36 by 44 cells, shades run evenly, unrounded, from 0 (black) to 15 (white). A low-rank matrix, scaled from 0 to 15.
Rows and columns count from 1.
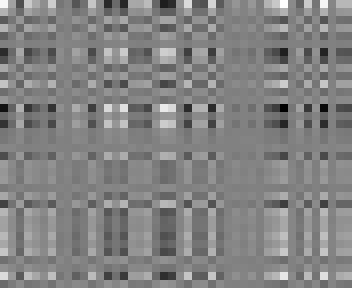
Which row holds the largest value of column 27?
1
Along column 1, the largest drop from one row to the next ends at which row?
14
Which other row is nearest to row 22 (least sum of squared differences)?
13
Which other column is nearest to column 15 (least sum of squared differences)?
20
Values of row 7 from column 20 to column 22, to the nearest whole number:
9 12 12
